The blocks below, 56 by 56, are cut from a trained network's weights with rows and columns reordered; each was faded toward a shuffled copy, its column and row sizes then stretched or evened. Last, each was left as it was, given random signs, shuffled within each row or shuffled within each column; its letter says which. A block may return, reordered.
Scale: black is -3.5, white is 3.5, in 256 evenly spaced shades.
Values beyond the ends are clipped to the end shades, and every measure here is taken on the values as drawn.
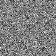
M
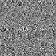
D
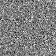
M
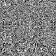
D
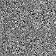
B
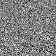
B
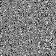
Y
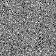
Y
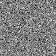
M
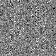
Y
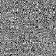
D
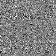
B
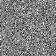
Y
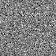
M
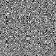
D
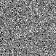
Y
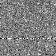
M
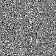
Y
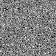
M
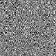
D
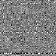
D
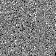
Y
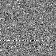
M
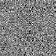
D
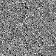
Y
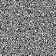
B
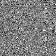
B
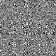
D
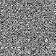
D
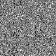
B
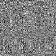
D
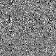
B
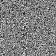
Y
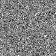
M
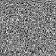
D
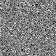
M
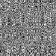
D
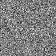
M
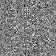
Y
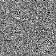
B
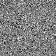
M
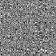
D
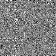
B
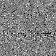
M
